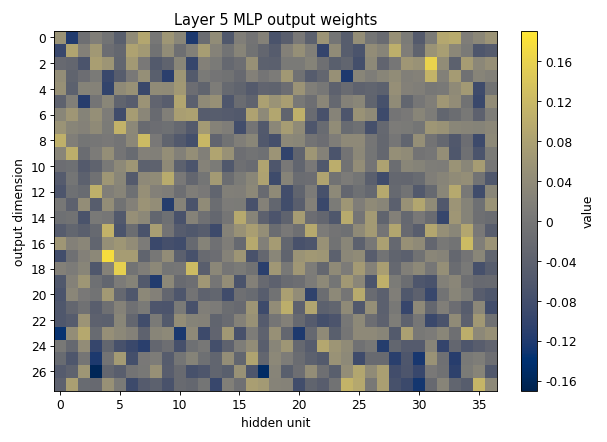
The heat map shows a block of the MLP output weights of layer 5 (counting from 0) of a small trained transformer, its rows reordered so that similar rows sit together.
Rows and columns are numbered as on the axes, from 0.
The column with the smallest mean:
11
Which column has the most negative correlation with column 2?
17
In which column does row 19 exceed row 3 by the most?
24
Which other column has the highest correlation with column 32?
13
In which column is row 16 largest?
34
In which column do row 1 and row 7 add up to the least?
22
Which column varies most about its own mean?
27
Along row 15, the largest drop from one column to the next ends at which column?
5
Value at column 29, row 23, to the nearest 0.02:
0.08
